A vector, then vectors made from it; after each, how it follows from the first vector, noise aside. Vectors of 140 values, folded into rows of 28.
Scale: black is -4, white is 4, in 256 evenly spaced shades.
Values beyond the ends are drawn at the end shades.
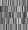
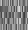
copied.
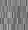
wrapped around, shrunk.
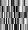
wrapped around, negated, scaled up.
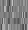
wrapped around, partly zeroed.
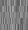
wrapped around, shrunk.
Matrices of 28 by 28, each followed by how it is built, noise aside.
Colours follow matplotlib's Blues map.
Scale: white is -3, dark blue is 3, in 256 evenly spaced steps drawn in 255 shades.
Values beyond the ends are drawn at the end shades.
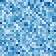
Toeplitz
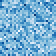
Toeplitz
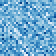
Toeplitz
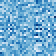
low rank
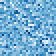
banded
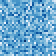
repeating rows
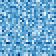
repeating columns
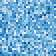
noise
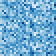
repeating rows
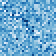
banded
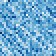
Toeplitz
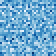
repeating columns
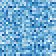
blocks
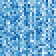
blocks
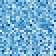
repeating columns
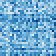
blocks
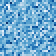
repeating rows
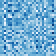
low rank
